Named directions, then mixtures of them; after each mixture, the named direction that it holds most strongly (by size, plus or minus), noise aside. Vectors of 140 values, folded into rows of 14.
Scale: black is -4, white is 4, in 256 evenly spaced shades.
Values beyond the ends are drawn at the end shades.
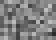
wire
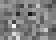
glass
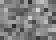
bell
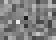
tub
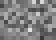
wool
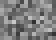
wire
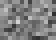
bell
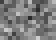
bell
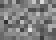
wool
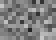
wool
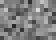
bell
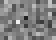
tub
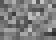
wool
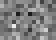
glass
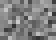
bell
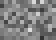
wool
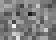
glass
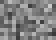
wire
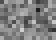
bell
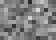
bell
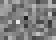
tub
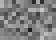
wool
